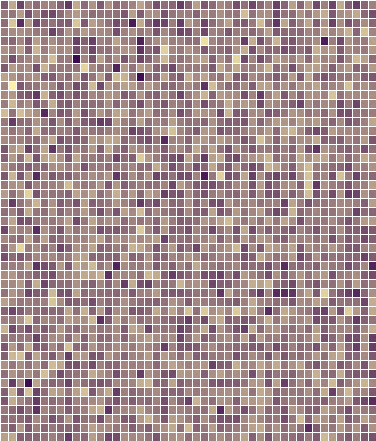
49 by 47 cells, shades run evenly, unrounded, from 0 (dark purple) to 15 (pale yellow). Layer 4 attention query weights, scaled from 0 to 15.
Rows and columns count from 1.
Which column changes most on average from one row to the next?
26
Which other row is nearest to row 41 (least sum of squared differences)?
34
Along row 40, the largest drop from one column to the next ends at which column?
4
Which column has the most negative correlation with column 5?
12
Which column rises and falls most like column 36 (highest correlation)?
28
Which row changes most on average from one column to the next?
3
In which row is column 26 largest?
5
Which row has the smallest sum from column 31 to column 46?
33
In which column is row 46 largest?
13
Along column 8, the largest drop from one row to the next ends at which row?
42
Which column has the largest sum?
2
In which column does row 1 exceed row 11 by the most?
10
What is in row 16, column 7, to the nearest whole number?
10
